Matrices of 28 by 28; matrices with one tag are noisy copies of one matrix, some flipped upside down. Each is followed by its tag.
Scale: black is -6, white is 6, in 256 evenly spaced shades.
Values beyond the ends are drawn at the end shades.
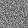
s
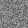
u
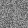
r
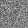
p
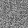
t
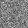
p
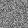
u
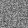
t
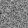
p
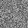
r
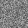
u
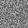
s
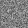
p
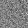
s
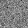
r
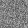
u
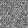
r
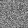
s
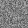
t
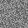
u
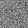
s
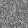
u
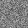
s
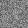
r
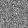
t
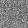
t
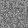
t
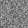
p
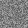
u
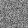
t
